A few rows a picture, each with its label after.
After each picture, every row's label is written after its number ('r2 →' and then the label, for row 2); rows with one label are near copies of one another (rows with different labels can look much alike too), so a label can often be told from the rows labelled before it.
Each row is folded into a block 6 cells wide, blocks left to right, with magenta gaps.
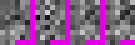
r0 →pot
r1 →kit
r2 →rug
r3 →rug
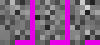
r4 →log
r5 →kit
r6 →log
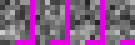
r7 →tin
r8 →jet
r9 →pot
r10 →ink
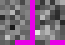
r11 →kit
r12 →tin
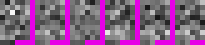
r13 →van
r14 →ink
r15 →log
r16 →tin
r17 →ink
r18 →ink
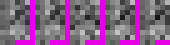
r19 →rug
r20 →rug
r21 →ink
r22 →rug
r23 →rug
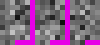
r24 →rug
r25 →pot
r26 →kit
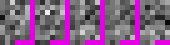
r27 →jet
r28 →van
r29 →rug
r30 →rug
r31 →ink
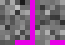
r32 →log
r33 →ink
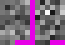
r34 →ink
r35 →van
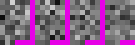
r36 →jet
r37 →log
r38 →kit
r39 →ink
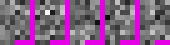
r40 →log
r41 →van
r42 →pot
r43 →jet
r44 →rug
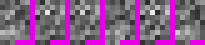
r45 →tin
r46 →van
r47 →van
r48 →pot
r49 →van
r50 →tin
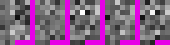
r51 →rug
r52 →log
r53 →van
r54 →jet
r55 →van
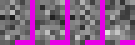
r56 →kit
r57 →ink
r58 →kit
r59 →tin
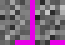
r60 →kit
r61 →van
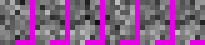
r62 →log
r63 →ink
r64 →pot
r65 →jet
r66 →pot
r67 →pot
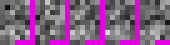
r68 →ink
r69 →jet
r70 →tin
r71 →tin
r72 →pot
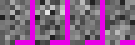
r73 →kit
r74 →van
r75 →log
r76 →pot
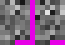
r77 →log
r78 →van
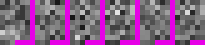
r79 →tin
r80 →log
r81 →kit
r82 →van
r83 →log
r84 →van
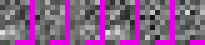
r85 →tin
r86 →jet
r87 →rug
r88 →tin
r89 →kit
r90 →van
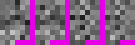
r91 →pot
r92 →ink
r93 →kit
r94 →kit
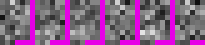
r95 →jet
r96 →pot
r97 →tin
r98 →log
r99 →tin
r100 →log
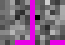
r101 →rug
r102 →jet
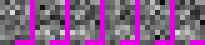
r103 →van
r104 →ink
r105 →tin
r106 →rug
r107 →log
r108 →tin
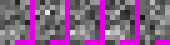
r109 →pot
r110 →van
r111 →tin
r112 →tin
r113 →jet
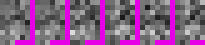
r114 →pot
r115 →pot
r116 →tin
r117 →rug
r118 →ink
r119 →rug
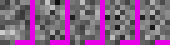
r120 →tin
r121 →log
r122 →jet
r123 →kit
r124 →kit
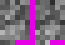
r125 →tin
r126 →pot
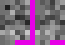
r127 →ink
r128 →pot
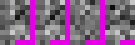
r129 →rug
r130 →rug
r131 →log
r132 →ink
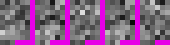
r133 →tin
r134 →pot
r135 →van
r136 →pot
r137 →log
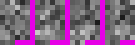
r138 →log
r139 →tin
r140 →pot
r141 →rug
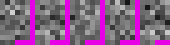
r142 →van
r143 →ink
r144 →jet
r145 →log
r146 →ink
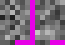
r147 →kit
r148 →tin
